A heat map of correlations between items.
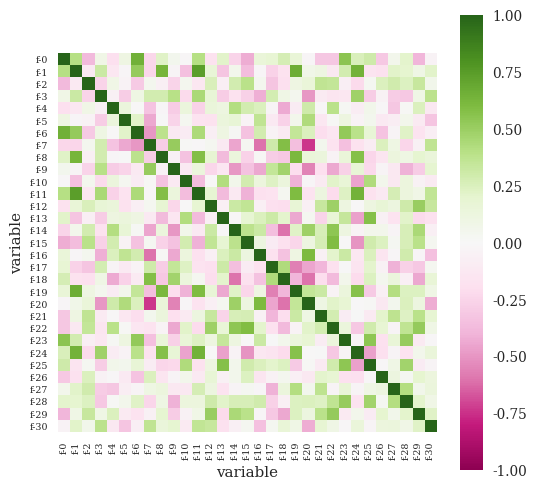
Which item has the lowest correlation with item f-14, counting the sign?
f-18
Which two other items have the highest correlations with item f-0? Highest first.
f-6, f-23
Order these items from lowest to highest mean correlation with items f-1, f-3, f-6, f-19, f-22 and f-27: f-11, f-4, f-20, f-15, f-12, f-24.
f-15, f-4, f-20, f-12, f-24, f-11
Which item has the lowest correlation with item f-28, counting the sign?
f-9
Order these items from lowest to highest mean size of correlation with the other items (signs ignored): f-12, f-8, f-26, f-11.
f-26, f-12, f-8, f-11
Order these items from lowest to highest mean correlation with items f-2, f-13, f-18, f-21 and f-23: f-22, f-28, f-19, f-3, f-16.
f-3, f-19, f-16, f-22, f-28
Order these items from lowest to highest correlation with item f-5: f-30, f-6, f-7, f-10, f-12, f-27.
f-7, f-30, f-12, f-27, f-10, f-6
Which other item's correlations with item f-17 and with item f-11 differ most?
f-19
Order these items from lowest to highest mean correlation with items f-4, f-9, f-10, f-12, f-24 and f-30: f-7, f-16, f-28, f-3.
f-16, f-28, f-7, f-3
